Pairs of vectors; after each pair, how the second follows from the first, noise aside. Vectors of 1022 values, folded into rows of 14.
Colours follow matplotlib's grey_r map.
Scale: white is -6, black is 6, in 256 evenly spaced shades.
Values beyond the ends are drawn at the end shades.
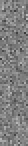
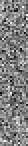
scaled up.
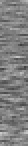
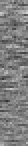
reversed.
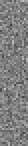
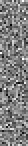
scaled up.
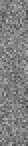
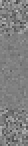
reversed, negated, partly zeroed.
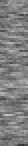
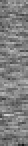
copied.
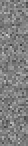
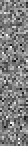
scaled up.
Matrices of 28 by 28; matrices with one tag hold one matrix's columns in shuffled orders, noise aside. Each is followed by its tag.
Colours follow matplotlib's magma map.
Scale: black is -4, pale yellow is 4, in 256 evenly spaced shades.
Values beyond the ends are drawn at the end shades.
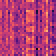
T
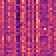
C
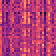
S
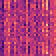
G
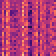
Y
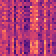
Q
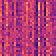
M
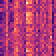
S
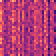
T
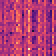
T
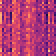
S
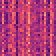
S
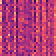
C
